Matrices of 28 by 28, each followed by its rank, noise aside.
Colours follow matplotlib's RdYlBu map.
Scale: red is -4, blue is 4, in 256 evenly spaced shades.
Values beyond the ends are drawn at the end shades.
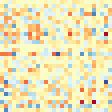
four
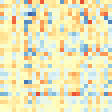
four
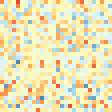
six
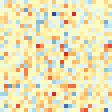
six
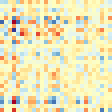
three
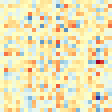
four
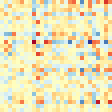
three
